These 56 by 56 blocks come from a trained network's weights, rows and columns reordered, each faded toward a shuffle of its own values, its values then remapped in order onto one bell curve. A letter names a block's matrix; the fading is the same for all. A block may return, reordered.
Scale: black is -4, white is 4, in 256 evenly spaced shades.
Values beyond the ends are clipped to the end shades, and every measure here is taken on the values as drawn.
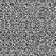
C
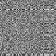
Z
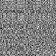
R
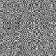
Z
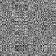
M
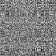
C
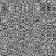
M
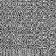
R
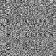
M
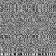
Z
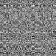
C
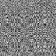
M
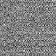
C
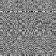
Z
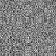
R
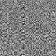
M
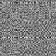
Z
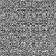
C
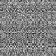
C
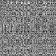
C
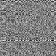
Z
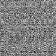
C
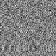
R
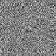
M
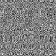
M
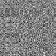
R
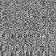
M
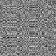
Z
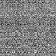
C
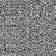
R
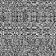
C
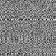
Z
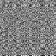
Z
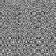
Z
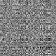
C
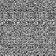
C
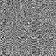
M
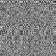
Z
